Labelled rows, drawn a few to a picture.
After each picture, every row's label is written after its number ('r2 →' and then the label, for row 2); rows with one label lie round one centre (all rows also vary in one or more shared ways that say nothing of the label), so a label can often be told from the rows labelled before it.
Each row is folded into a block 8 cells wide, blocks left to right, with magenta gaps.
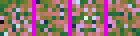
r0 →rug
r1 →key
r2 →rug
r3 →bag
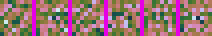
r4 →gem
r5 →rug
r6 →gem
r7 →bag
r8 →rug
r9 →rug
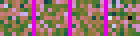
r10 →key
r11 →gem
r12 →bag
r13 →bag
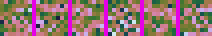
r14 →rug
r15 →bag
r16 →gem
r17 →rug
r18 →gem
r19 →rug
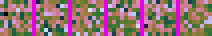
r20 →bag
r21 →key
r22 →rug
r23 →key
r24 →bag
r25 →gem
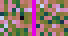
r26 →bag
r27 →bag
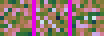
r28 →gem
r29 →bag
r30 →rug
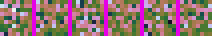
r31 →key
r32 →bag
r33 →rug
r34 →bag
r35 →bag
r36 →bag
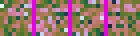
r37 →key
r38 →rug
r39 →gem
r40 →bag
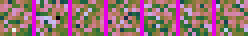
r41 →gem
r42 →bag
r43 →gem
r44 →rug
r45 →key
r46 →key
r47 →key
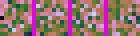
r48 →gem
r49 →key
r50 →key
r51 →rug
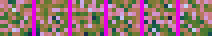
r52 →gem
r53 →rug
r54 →bag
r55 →key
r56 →key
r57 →gem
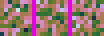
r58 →gem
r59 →bag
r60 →bag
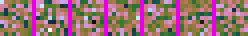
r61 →bag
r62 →gem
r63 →rug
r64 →gem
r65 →gem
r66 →rug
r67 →key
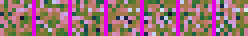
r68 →bag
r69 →gem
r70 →bag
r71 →rug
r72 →rug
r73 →bag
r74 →bag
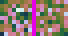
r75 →rug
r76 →gem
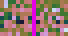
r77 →rug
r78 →rug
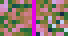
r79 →gem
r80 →rug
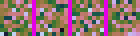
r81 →key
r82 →gem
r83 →rug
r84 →rug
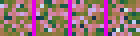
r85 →key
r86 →gem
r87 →bag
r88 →rug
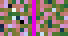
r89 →rug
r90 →gem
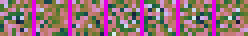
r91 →rug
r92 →gem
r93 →bag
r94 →rug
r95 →key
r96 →rug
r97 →rug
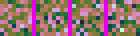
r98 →gem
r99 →rug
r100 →key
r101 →gem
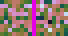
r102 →key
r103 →gem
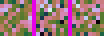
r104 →gem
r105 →bag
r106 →bag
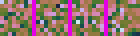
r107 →bag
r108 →key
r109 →key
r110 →gem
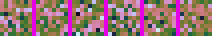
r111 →bag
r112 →key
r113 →gem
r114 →key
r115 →gem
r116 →bag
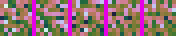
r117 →gem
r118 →key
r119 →gem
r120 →bag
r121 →bag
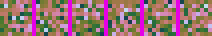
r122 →rug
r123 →key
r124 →key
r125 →rug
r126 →key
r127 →key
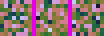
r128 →rug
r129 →gem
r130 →bag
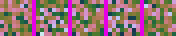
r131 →bag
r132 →rug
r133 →gem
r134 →bag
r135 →key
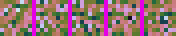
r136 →gem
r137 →bag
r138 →bag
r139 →bag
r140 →rug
